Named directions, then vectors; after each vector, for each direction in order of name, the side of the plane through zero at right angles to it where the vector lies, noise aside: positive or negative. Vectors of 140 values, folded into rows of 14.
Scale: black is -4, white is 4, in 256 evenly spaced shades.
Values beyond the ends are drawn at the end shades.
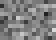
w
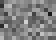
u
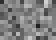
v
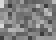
negative, negative, negative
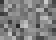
positive, positive, negative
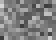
negative, negative, negative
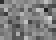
positive, positive, negative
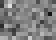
positive, positive, positive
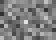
positive, positive, negative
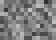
negative, negative, positive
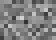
negative, positive, positive
